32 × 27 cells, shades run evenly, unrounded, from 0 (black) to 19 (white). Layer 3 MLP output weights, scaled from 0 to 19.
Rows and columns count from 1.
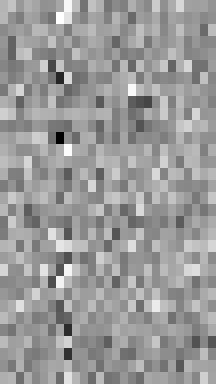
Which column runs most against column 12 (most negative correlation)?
26
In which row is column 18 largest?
18
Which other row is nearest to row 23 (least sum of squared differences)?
13
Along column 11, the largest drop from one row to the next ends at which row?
22
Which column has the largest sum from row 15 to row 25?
27
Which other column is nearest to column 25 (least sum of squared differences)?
11
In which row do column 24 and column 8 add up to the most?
21
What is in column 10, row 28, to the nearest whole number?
13
